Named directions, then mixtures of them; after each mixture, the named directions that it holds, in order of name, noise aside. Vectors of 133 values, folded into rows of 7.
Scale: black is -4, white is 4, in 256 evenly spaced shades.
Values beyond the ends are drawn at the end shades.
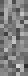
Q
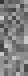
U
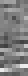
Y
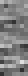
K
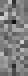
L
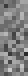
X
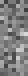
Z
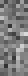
Z.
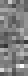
L, Y, Z.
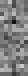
L, Y.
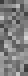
U.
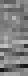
Y.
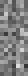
L, Q, Z.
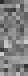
U, Y.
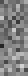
U, Y.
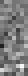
Q, U, Y.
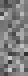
X, Z.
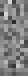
L, Q, U.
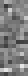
X, Y.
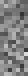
X.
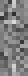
L.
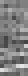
Y.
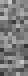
K, Q.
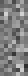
Q, X, Z.
